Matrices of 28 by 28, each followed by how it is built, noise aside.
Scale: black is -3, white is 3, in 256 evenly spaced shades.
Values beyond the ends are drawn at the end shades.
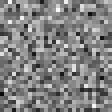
repeating columns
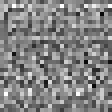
repeating columns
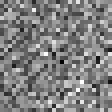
Hankel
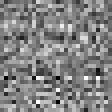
low rank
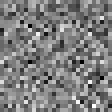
repeating columns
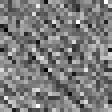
Toeplitz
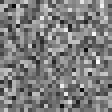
noise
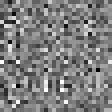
low rank
